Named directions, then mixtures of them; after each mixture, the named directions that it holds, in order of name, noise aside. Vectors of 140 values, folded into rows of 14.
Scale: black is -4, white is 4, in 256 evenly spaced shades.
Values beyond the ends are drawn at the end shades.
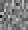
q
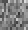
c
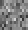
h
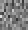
q.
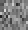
h, q.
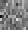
c, q.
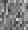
c.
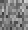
c, h.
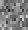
h.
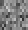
h.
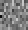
q.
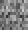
c, h.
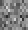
h.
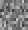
h, q.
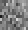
c, q.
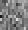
c, q.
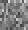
c.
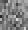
c, q.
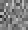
q.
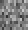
c, h.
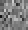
h, q.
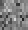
h, q.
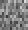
c, h.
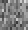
c.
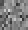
h, q.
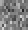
h.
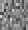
q.
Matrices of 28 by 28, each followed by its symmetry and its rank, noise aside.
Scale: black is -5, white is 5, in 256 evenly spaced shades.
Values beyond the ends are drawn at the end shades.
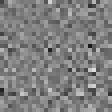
no symmetry, rank four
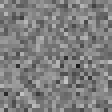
no symmetry, rank eight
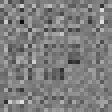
symmetric, rank four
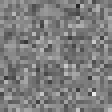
symmetric, rank six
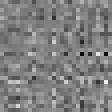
no symmetry, rank four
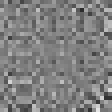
antisymmetric, rank four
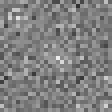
symmetric, rank eight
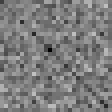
symmetric, rank six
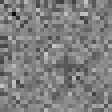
symmetric, rank eight
